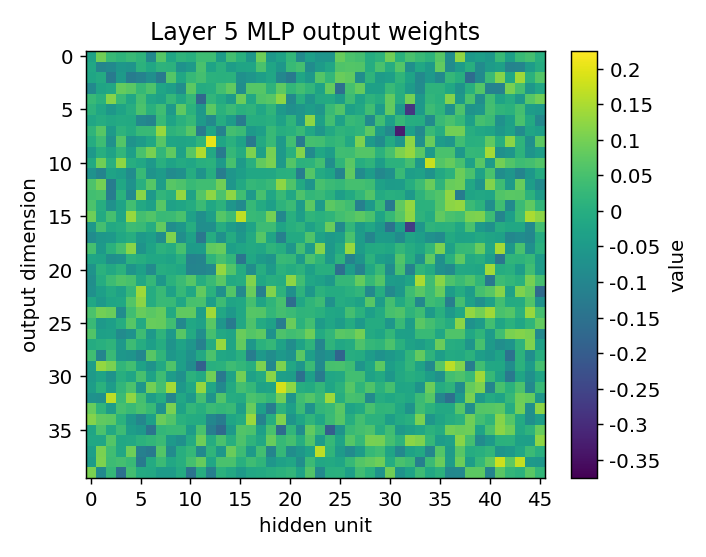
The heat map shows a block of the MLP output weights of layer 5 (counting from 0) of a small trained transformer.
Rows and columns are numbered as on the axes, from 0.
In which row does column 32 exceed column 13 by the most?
9
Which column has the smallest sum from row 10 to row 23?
30
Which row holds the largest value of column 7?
7
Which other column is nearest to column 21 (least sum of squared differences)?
6
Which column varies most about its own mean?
32
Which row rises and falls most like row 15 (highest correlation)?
27
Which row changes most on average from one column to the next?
8
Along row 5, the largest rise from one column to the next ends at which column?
33
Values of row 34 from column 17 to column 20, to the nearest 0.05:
-0.1 0 0.1 -0.05
